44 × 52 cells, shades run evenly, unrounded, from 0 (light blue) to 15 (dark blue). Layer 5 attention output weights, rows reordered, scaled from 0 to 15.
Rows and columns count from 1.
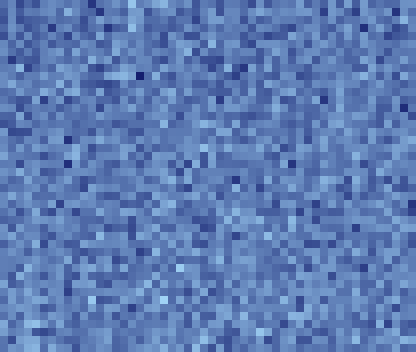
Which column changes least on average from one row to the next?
47
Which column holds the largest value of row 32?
18
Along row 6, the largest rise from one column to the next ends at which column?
28
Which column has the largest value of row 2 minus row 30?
13
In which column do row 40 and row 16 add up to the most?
15
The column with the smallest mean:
20
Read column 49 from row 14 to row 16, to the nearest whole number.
10 7 4
